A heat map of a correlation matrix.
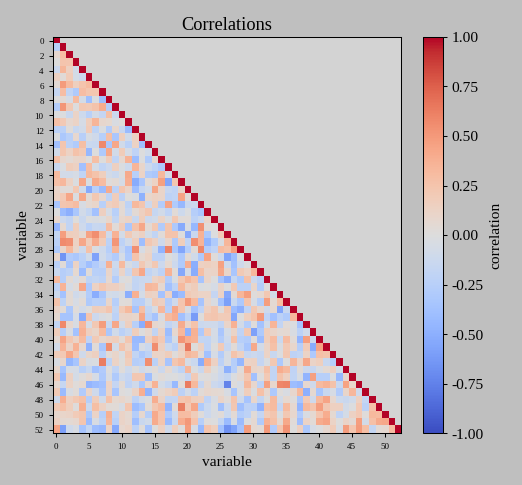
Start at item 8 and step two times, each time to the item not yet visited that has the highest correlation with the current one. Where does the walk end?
20
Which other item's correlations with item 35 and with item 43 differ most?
7
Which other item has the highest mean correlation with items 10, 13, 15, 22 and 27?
25
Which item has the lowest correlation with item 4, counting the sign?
37
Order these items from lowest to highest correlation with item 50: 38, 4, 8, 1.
38, 1, 4, 8
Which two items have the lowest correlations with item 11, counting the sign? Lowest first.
34, 12
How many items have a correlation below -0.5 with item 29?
3
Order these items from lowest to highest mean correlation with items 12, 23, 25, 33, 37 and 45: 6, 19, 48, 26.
19, 6, 48, 26
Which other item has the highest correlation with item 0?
52
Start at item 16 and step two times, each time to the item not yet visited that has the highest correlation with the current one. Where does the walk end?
49
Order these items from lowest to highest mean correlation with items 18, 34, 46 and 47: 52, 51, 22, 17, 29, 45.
22, 17, 51, 45, 29, 52
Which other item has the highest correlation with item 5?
26
